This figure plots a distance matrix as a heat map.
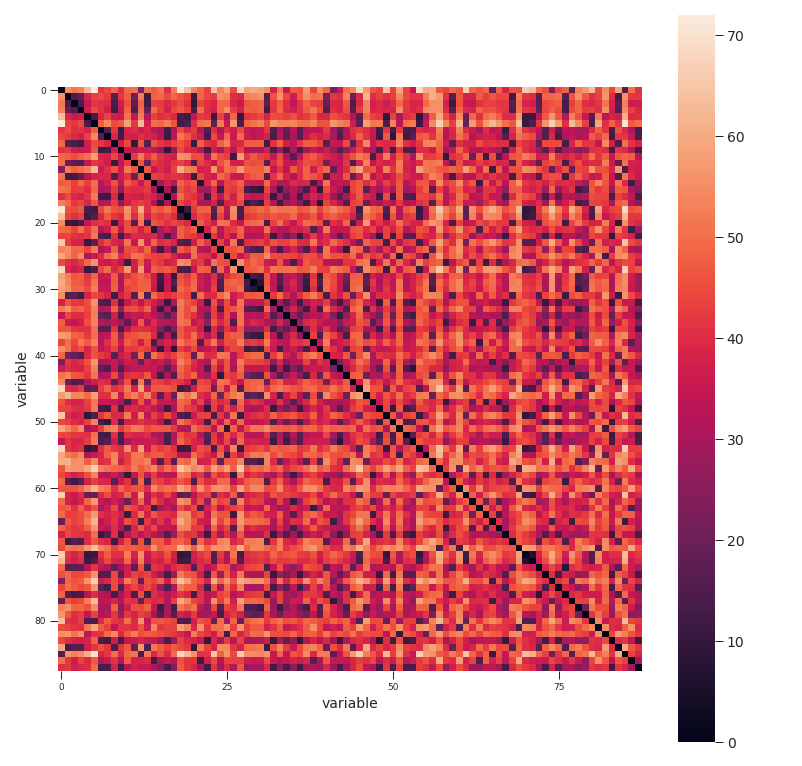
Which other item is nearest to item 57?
69
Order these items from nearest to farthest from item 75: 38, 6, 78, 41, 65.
6, 78, 41, 65, 38
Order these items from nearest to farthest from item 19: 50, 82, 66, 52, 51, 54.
54, 51, 82, 52, 50, 66
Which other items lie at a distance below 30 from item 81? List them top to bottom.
57, 60, 69
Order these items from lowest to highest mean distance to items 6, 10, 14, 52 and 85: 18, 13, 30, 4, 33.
33, 30, 13, 4, 18
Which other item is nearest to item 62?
35
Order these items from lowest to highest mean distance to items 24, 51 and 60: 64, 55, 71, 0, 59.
55, 71, 64, 59, 0
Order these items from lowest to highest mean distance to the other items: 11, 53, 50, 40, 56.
53, 50, 11, 40, 56
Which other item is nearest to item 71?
70
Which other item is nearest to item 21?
14
